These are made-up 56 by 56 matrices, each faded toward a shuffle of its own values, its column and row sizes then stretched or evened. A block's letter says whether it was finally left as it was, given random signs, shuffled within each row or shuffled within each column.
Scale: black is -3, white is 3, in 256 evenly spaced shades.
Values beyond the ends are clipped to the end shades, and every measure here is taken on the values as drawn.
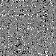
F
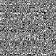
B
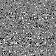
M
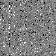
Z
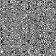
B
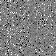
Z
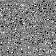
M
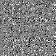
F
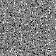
Z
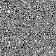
F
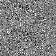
Z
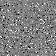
M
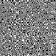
B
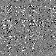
F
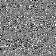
M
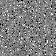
Z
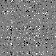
F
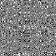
B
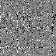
F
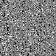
Z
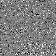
M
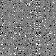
B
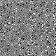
Z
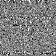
M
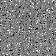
Z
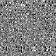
B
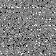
M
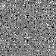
F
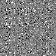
F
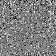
M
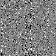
Z
